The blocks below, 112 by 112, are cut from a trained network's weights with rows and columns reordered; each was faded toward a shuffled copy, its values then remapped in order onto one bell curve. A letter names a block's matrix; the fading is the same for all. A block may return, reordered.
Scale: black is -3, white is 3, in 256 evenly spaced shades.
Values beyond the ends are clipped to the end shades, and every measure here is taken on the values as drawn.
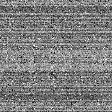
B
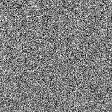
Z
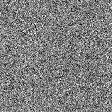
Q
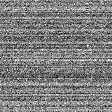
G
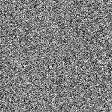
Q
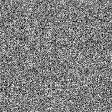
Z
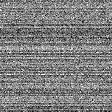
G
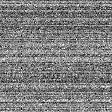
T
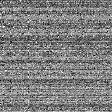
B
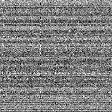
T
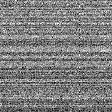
T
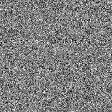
Z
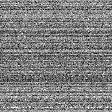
G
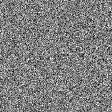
Q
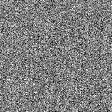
Z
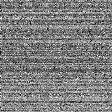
B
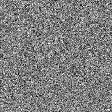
Q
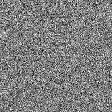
Q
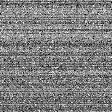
B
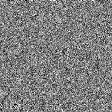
Q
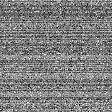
B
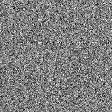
Z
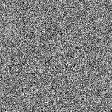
Q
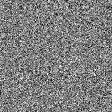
Q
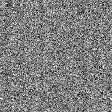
Z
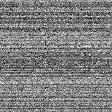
T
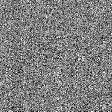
Z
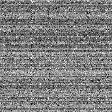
B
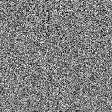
Z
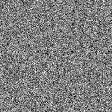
Q
